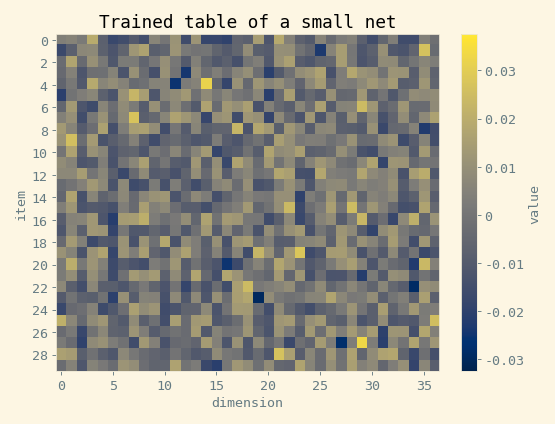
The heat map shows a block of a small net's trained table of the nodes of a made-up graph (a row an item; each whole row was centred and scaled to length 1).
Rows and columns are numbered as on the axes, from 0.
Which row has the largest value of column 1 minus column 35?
8
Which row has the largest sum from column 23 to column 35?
3
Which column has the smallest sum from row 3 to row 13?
5
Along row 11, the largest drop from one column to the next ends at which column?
31
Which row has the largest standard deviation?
19
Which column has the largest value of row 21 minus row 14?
23
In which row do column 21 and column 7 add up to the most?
7
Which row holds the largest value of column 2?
12
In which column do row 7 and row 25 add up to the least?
20
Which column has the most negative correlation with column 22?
33
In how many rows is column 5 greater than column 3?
3
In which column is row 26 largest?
35
